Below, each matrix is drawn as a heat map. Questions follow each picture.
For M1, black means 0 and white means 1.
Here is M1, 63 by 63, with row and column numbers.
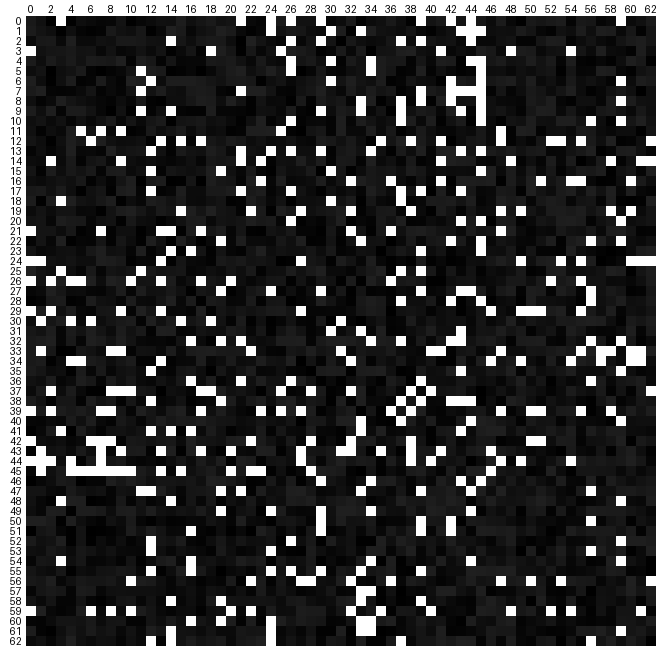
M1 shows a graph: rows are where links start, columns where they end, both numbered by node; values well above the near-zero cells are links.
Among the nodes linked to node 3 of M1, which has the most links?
node 0
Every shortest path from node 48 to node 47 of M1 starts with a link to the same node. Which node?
node 14
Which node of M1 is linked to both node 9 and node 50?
node 29
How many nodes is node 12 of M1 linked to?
12
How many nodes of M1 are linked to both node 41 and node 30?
0
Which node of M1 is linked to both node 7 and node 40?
node 44
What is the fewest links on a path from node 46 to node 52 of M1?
4
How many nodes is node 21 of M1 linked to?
8
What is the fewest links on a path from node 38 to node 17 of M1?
2
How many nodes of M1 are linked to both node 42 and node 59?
5
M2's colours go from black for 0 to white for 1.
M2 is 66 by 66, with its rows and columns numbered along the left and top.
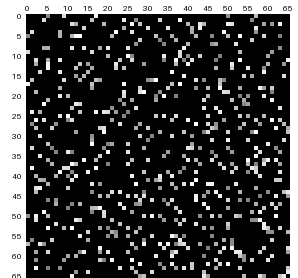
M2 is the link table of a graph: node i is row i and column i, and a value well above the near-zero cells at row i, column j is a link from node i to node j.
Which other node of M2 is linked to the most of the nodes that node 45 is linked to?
node 59
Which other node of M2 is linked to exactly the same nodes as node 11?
node 63
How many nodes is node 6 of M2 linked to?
4
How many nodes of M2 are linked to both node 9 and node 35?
0
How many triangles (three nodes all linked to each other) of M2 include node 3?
3
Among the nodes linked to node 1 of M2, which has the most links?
node 16
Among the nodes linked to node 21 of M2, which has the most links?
node 5
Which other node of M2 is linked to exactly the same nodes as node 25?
node 20
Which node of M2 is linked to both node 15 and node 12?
node 64
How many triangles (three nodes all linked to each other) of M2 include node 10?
3
